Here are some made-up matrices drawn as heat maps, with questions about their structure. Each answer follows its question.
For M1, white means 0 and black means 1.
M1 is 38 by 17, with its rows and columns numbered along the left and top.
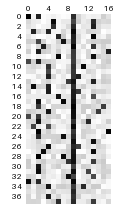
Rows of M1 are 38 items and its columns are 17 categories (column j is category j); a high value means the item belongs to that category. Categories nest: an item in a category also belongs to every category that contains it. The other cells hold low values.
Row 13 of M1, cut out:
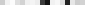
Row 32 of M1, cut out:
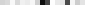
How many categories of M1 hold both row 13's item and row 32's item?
3
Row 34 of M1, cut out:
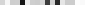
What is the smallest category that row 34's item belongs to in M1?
11
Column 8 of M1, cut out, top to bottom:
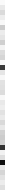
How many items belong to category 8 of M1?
3
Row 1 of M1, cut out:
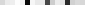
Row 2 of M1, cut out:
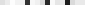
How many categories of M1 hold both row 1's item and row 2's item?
3
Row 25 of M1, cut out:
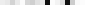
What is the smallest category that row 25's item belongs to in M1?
13
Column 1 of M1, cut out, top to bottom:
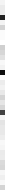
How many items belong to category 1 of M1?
3
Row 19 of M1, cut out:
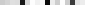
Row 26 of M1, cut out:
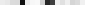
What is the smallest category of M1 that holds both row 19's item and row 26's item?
4
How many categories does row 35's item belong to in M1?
1
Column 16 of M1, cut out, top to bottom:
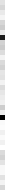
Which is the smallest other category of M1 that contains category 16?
2
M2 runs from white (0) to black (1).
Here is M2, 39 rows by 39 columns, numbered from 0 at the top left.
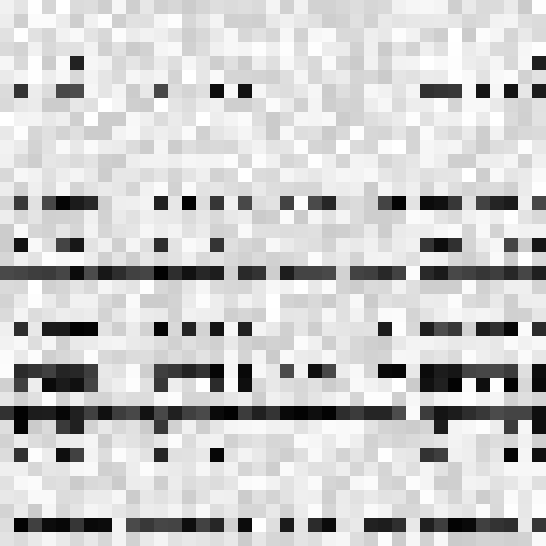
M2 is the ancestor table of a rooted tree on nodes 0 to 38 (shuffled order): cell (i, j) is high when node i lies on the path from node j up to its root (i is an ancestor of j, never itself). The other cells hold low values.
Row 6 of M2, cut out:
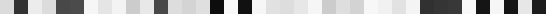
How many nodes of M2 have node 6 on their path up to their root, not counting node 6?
12
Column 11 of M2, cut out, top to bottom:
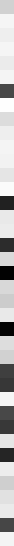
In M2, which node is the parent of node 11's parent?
32
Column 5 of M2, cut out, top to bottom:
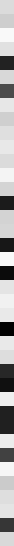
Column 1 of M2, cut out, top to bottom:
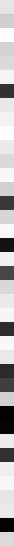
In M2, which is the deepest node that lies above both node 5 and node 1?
30
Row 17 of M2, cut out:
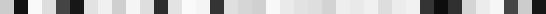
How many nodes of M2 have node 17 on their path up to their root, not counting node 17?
10
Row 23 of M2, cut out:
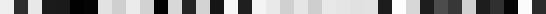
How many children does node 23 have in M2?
3
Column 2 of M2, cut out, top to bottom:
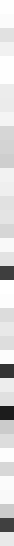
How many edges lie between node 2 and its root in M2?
4
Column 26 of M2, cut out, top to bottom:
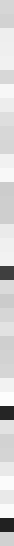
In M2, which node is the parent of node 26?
37
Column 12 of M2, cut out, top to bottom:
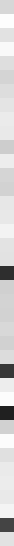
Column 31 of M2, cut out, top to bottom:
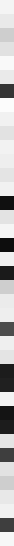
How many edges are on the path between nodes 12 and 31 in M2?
9
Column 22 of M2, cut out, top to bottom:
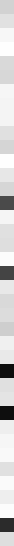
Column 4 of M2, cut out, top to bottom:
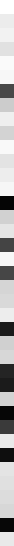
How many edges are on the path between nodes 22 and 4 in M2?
8
